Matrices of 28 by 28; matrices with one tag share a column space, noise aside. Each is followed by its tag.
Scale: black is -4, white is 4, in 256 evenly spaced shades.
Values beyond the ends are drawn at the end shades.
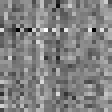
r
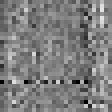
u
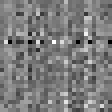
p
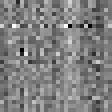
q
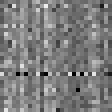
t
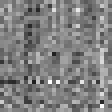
u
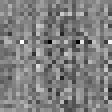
p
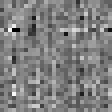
r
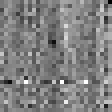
u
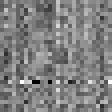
u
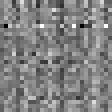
q
